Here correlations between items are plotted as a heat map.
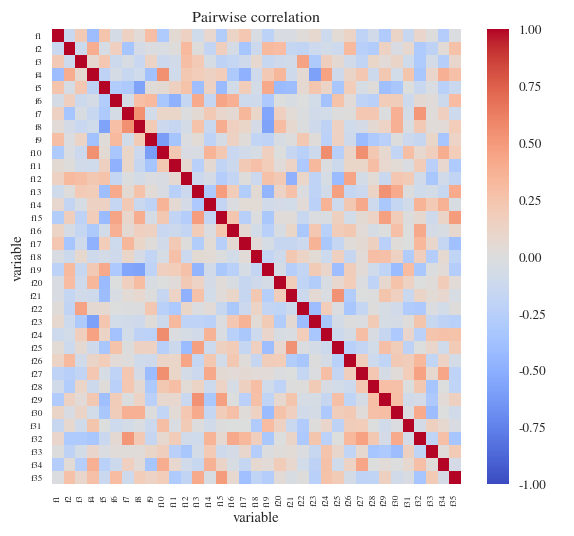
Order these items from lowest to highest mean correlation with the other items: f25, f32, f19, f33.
f19, f33, f25, f32
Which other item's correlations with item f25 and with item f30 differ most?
f12
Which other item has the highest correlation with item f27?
f10
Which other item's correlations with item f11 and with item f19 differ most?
f7
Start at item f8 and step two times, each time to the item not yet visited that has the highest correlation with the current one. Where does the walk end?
f32
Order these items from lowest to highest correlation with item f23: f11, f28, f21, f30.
f30, f21, f28, f11
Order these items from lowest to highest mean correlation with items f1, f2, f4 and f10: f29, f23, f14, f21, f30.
f23, f21, f30, f29, f14
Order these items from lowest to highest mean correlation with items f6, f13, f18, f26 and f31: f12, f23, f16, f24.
f24, f23, f12, f16
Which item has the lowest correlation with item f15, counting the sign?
f5
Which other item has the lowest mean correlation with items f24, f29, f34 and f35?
f17
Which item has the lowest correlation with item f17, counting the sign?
f4
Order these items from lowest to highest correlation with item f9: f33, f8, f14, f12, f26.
f14, f26, f12, f33, f8
